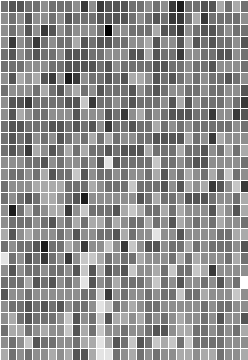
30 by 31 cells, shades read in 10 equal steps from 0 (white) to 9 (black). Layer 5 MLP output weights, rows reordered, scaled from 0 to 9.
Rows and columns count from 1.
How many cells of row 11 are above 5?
8
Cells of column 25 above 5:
3
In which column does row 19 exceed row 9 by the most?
11
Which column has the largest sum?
2
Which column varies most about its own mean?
14
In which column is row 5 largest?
23
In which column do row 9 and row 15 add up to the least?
29
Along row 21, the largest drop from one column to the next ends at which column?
17
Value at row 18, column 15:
6
